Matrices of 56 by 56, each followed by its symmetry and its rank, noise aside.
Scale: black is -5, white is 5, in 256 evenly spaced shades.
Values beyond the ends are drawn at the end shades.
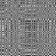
no symmetry, rank two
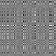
no symmetry, rank one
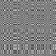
no symmetry, rank one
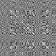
symmetric, rank three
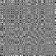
no symmetry, rank three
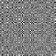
symmetric, rank three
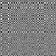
no symmetry, rank one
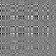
no symmetry, rank one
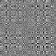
symmetric, rank two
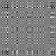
symmetric, rank two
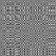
antisymmetric, rank two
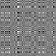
no symmetry, rank one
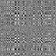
no symmetry, rank two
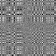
symmetric, rank one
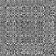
symmetric, rank three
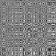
symmetric, rank three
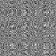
no symmetry, rank three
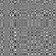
no symmetry, rank two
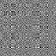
no symmetry, rank three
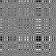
symmetric, rank one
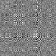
symmetric, rank three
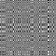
no symmetry, rank one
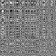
no symmetry, rank three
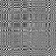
symmetric, rank two
